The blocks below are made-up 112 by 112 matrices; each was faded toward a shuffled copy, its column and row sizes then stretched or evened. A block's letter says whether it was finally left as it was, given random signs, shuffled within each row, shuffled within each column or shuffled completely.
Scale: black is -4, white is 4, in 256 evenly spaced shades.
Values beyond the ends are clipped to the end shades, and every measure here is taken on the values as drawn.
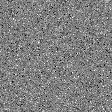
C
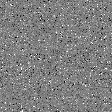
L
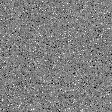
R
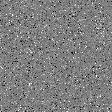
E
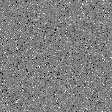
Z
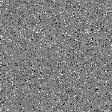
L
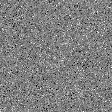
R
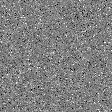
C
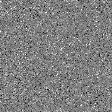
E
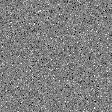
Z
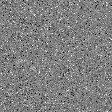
Z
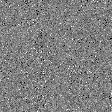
E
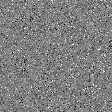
Z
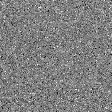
R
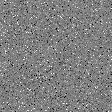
C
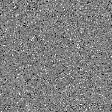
L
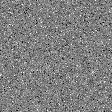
C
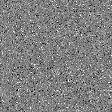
E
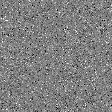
Z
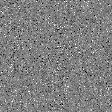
L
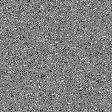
R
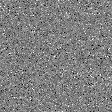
R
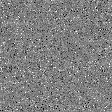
R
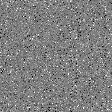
E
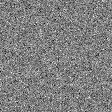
C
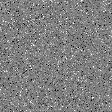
Z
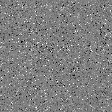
E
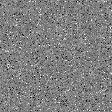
L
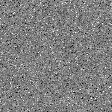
R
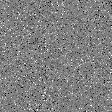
Z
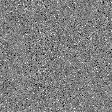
Z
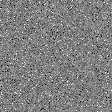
Z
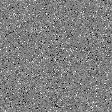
E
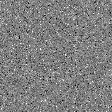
Z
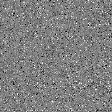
L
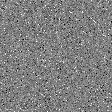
C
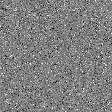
R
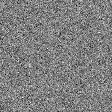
Z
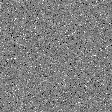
C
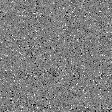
E
